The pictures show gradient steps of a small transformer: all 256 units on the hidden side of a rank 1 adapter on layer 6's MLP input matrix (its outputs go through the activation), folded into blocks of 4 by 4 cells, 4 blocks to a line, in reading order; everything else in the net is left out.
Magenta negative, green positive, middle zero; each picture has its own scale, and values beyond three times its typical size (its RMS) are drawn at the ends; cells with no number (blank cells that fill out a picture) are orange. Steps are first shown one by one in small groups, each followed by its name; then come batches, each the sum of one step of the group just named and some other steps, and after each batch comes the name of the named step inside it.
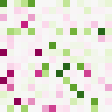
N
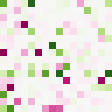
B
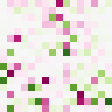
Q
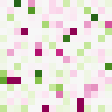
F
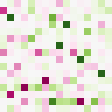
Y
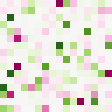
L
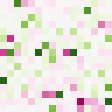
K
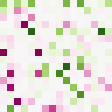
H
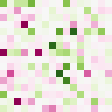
N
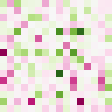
K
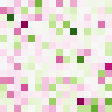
Y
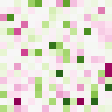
L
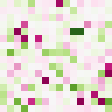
Q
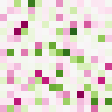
Q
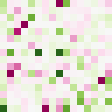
L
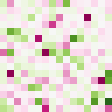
Q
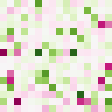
K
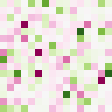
B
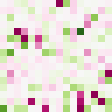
F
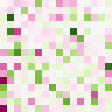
L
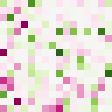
B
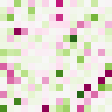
F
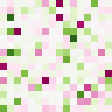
L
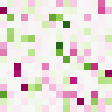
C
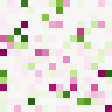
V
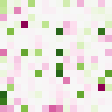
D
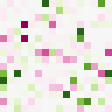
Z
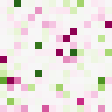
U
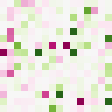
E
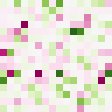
Z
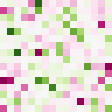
C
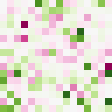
Z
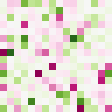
V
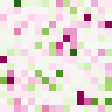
U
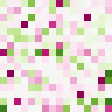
D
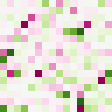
Z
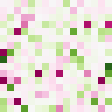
E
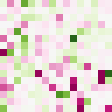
V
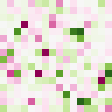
Z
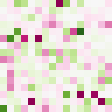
U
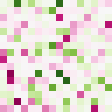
U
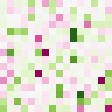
E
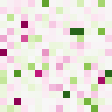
Z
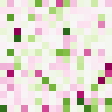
C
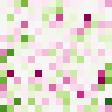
V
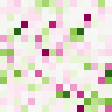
Z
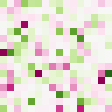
V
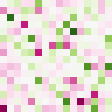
C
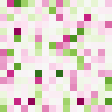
U
